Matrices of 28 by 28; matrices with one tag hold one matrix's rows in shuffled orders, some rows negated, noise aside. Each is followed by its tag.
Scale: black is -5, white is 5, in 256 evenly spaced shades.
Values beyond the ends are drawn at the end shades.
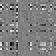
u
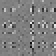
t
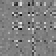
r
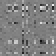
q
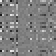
u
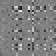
r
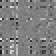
u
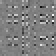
q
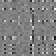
t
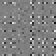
t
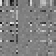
u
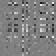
q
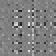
r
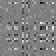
q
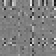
t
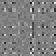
t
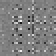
r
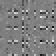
q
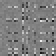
q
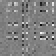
q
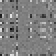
u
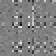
r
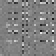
q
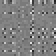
t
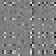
t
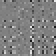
t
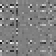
u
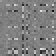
q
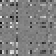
u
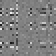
u
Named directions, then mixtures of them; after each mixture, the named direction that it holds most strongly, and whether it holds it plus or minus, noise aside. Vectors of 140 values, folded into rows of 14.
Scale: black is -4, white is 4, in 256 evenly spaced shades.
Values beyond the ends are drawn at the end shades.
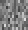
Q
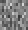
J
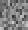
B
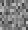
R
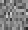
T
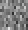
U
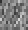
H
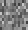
R, minus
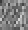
H, plus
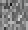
J, minus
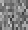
Q, minus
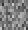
R, plus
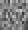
B, minus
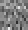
U, plus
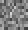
T, plus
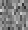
U, minus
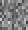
R, minus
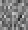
J, plus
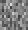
J, plus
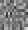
T, minus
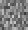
H, minus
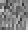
J, minus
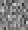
R, plus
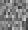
T, plus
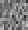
B, plus
